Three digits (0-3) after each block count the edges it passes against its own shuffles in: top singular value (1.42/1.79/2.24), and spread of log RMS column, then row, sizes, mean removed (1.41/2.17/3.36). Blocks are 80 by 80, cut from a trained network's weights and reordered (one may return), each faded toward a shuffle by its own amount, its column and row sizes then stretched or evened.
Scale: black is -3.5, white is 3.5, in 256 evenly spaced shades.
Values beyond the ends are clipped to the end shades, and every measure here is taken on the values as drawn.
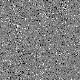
0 1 1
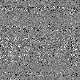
0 1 2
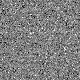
0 0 0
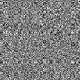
3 1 1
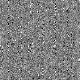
0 2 0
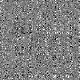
2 2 1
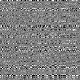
3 1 3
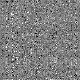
1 2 0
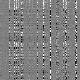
3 3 0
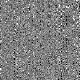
1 2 0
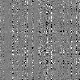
1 3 1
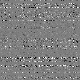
1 1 3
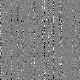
1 3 0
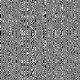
3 3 1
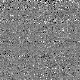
0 1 2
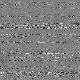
1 0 3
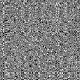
3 1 1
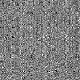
2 1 1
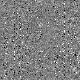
0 2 0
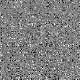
1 1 2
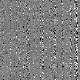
1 3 1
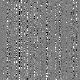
2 3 0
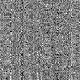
2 1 0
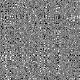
2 2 1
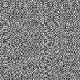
3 1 0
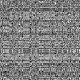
3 1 0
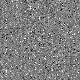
0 1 0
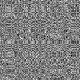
3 1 0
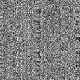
2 1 0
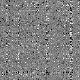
2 2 1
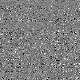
0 1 2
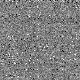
0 1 1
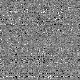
1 1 2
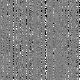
2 3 0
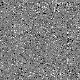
1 1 1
